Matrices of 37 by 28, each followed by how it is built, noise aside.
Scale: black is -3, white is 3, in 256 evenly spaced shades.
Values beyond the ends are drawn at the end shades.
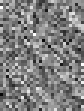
Toeplitz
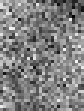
smooth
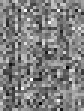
blocks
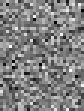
noise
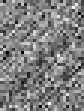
Hankel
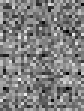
blocks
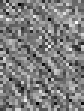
Toeplitz
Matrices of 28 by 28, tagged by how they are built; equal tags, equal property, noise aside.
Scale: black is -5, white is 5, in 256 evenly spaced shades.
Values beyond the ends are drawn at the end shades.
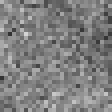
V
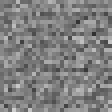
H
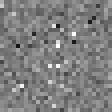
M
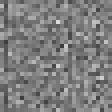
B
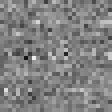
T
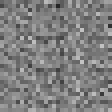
B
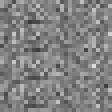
B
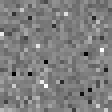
M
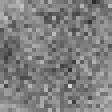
V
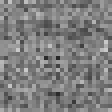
H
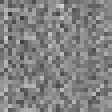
B
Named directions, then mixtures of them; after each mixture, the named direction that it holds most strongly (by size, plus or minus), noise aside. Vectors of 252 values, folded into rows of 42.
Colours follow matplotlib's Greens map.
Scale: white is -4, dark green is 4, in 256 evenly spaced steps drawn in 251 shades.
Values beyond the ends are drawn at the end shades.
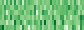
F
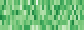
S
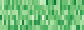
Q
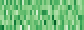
F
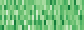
F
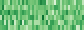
Q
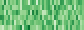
S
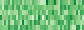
Q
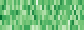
S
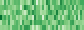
S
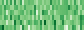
F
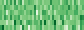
F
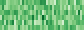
Q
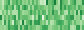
Q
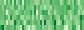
F
